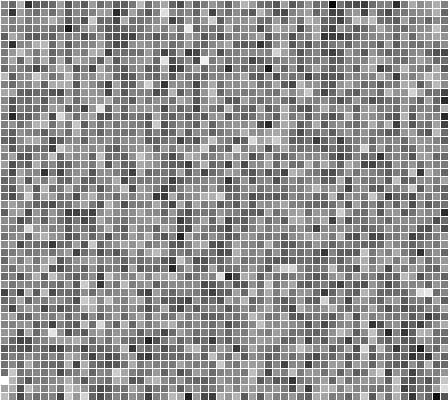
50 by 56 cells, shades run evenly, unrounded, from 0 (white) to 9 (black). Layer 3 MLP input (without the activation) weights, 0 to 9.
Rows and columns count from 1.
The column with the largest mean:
42
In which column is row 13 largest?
56
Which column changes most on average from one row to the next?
7
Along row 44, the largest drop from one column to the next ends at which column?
46
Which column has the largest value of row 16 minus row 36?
34
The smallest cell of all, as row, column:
48, 1
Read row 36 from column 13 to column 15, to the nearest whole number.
7 4 5
